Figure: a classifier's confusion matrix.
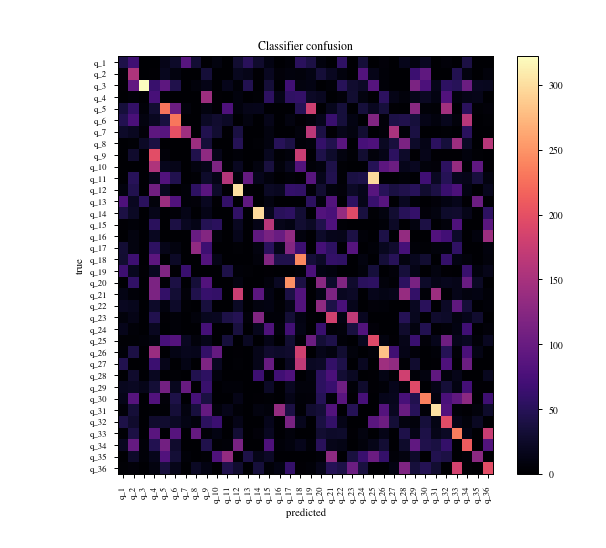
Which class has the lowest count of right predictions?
q_1
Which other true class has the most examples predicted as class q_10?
q_26
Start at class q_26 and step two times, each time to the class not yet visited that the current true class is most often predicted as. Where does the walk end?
q_15
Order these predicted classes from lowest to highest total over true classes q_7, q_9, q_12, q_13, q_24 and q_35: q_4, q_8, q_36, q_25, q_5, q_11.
q_36, q_8, q_11, q_25, q_5, q_4
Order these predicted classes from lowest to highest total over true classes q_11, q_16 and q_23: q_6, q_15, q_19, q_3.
q_3, q_6, q_19, q_15
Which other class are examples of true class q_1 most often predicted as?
q_7
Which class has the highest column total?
q_4
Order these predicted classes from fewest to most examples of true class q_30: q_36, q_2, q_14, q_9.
q_14, q_9, q_36, q_2
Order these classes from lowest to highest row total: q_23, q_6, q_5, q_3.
q_23, q_6, q_5, q_3
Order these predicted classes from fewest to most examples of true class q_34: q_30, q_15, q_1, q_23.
q_23, q_1, q_30, q_15
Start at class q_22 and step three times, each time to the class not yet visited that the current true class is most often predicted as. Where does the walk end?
q_8
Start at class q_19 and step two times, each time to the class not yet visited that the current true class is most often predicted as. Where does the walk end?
q_32
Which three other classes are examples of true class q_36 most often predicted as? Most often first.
q_33, q_28, q_23
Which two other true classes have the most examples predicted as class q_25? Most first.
q_11, q_6
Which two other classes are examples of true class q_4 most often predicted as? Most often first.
q_9, q_32
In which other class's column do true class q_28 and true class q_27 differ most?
q_18
